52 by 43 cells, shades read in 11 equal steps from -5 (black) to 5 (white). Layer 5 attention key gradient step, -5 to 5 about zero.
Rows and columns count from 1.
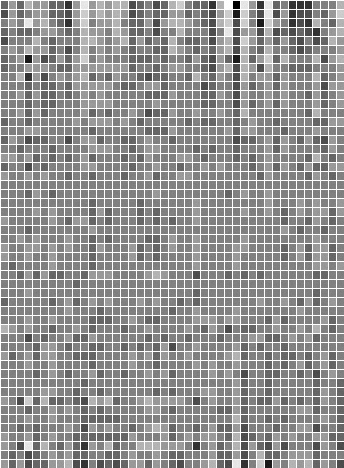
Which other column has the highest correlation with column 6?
4
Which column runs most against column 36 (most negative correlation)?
41
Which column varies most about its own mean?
30
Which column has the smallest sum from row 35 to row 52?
31
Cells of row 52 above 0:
17
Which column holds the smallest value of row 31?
25
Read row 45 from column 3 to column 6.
-2 3 -1 2
